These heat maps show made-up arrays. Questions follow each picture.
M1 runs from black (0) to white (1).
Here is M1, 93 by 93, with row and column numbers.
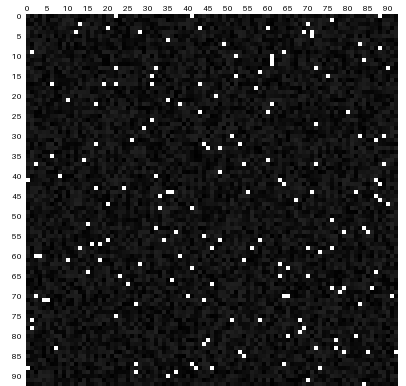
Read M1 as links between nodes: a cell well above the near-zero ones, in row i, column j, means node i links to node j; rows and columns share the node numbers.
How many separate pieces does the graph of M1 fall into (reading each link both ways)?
3
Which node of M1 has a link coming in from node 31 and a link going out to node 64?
node 87
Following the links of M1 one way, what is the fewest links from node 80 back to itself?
8
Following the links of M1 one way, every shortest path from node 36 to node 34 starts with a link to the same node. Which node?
node 14
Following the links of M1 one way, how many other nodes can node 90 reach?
2
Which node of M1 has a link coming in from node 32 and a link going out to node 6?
node 17
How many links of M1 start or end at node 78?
3
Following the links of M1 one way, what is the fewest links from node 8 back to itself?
8
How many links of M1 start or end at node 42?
3
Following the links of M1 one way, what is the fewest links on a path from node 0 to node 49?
7
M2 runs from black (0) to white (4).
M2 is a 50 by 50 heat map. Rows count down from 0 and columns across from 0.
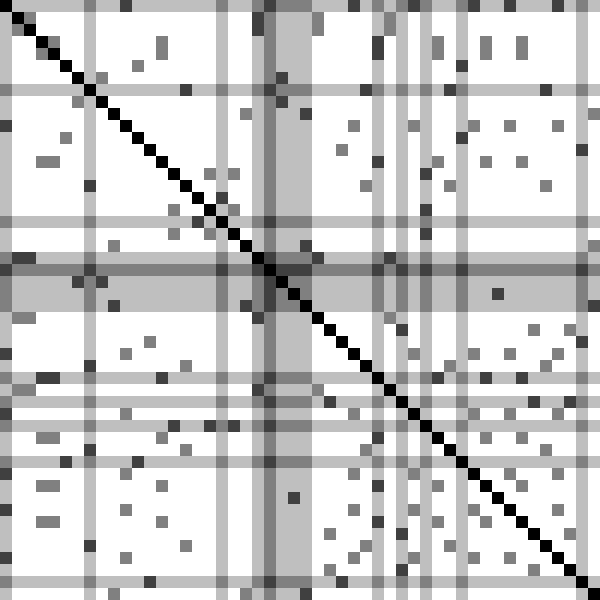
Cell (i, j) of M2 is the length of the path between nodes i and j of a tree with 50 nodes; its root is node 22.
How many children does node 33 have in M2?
3
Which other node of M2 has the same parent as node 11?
5
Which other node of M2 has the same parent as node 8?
6
